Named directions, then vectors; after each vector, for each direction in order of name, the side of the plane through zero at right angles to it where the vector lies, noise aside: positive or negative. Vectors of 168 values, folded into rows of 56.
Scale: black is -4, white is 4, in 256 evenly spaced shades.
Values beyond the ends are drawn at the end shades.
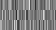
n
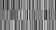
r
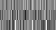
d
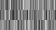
positive, positive, positive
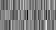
positive, positive, positive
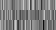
positive, positive, negative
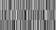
positive, negative, negative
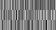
negative, positive, negative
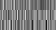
negative, positive, negative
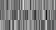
positive, positive, positive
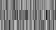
positive, positive, positive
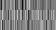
negative, positive, negative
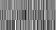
positive, negative, negative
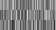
positive, negative, negative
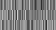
negative, positive, negative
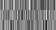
negative, positive, negative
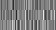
negative, positive, positive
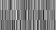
positive, negative, negative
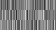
negative, positive, positive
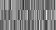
negative, negative, negative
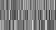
positive, positive, positive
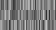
positive, positive, positive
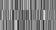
positive, positive, negative
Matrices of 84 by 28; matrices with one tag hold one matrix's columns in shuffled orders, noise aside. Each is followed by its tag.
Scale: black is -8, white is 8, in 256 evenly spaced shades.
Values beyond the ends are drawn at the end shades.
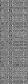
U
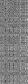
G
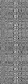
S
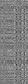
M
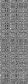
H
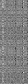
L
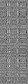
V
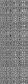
U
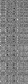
G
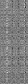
L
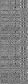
L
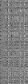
U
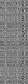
U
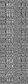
V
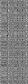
U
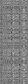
M
